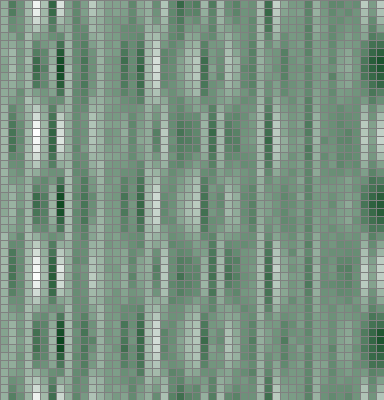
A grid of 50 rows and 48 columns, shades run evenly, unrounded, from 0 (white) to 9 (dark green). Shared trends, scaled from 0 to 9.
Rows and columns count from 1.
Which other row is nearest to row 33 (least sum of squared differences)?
19
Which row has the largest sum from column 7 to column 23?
8
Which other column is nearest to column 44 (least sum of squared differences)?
43
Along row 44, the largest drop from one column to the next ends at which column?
9
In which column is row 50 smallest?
5
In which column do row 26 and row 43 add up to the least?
20
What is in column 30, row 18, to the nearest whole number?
6
